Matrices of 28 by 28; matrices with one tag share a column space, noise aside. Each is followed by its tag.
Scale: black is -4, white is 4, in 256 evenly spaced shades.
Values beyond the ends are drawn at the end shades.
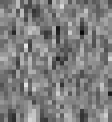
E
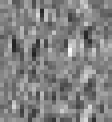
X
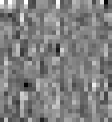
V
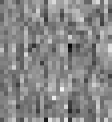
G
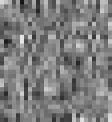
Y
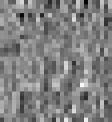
V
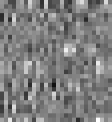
V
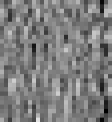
G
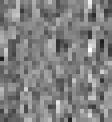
X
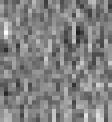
E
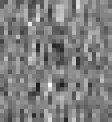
E
